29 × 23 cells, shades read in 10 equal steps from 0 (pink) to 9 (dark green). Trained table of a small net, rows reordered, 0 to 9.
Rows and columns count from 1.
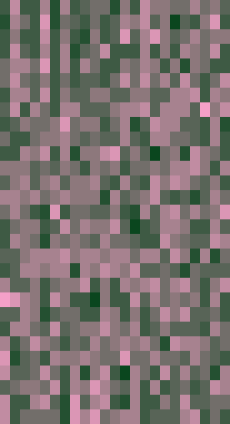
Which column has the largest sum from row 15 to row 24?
5
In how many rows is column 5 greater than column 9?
12
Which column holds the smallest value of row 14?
16
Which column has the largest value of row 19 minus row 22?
19
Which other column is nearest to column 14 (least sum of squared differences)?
4
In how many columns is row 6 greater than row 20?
11
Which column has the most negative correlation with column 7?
8
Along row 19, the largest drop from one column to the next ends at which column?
9
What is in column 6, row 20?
5
